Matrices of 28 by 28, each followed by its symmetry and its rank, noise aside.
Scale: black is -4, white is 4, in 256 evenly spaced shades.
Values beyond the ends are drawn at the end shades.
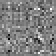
antisymmetric, rank four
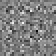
symmetric, rank four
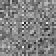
symmetric, rank six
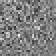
no symmetry, rank five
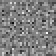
antisymmetric, rank six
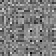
symmetric, rank four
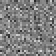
antisymmetric, rank six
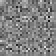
no symmetry, rank four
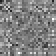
symmetric, rank four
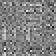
no symmetry, rank five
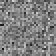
no symmetry, rank six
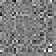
symmetric, rank four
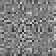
antisymmetric, rank six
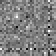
symmetric, rank five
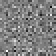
antisymmetric, rank four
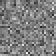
no symmetry, rank six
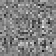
symmetric, rank four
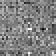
no symmetry, rank five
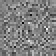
no symmetry, rank five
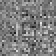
no symmetry, rank five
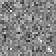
symmetric, rank six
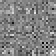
symmetric, rank four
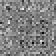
symmetric, rank six
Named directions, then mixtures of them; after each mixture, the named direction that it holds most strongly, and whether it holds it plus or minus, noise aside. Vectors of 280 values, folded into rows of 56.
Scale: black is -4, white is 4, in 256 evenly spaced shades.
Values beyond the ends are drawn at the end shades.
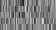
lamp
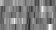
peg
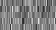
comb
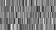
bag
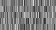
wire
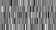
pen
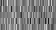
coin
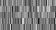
comb, minus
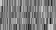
coin, minus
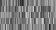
lamp, plus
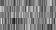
peg, minus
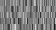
bag, plus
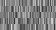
bag, plus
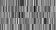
lamp, plus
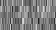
comb, minus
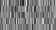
lamp, plus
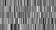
bag, minus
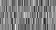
wire, plus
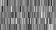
coin, minus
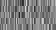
lamp, plus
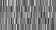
coin, plus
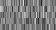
wire, plus
